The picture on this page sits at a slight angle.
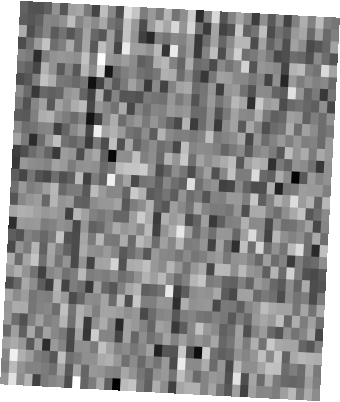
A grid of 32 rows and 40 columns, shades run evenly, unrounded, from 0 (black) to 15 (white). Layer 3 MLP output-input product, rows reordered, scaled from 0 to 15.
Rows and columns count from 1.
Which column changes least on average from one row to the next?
24
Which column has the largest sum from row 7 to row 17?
31
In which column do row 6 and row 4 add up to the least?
34
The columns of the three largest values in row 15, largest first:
13, 23, 9
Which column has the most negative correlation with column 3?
29
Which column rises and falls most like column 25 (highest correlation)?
20
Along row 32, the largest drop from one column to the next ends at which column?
11
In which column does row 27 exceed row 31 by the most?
25
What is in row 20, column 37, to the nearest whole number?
13
